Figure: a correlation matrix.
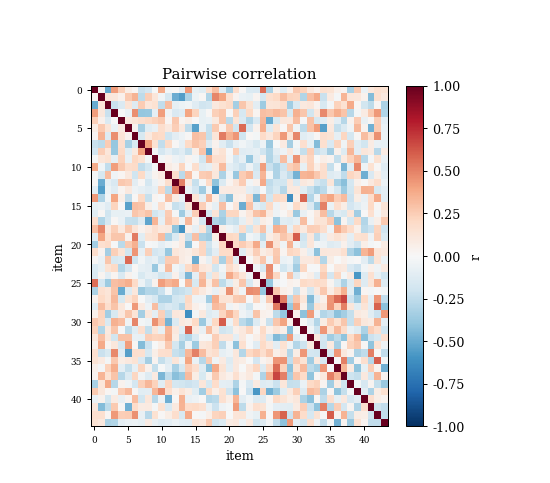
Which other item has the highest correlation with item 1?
18
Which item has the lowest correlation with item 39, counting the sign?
24
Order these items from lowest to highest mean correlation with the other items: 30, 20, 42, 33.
33, 20, 30, 42
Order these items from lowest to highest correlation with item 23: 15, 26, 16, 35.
35, 16, 15, 26
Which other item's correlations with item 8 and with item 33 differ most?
7
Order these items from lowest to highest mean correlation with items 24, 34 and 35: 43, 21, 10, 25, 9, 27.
43, 10, 9, 25, 21, 27
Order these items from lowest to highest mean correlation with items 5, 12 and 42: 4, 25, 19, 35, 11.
19, 11, 4, 35, 25
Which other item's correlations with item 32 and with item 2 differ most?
29
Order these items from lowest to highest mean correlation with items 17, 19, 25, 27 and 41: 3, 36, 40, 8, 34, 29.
8, 29, 40, 36, 34, 3
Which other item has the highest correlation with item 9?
30
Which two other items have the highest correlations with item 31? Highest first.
14, 34
